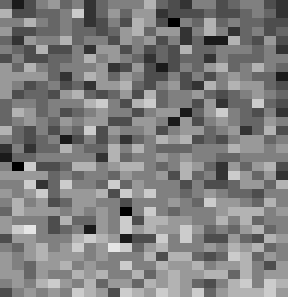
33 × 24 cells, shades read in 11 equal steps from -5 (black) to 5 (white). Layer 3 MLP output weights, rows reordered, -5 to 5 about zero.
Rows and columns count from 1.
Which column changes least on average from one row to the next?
21
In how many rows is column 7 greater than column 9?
14
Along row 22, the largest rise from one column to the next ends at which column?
11
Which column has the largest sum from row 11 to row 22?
13
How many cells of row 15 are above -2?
18
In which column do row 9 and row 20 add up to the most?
20
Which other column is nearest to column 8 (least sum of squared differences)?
23
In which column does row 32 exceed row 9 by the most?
24
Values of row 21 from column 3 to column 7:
3 -3 -1 3 0
